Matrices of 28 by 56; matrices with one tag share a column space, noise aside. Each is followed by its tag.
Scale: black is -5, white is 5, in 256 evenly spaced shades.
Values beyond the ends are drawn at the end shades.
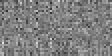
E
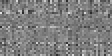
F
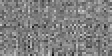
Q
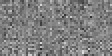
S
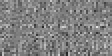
Q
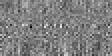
Q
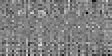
F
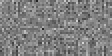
E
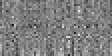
Q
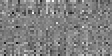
F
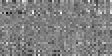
F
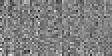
S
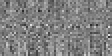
Q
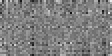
F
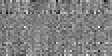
F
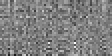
S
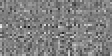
Q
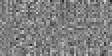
E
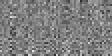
S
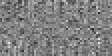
E
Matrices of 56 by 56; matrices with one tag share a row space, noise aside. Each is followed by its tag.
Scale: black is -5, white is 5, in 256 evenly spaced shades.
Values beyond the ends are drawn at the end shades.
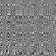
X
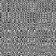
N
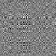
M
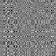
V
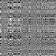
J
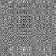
M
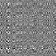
X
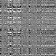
J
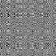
X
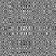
M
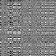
J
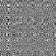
X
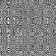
X
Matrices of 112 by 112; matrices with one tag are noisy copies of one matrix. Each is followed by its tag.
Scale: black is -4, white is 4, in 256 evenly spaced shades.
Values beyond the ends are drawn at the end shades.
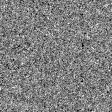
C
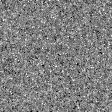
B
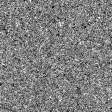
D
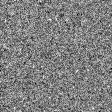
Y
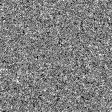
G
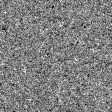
D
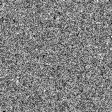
G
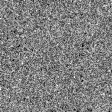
C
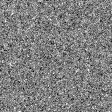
Y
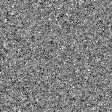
Y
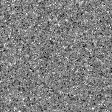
Y
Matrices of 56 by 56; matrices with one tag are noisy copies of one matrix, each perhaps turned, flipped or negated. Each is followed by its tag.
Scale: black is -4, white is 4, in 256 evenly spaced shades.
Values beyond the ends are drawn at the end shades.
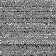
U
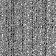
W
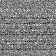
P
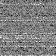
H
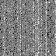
H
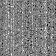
W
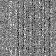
P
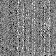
P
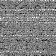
H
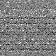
P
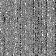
H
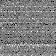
U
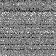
U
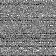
H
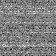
W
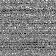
W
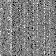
U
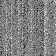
U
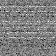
P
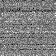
U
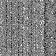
U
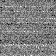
U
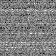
W
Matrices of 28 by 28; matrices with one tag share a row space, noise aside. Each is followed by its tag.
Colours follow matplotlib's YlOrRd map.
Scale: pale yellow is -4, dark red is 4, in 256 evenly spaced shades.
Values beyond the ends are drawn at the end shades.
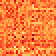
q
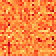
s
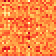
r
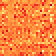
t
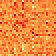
q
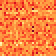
q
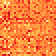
r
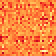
t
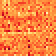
r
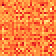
t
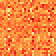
s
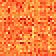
s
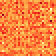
t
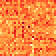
q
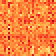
s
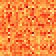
s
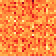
q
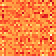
t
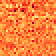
q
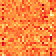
t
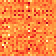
r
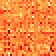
s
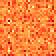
s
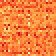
r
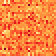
r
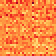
q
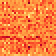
r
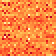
r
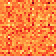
s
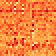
q
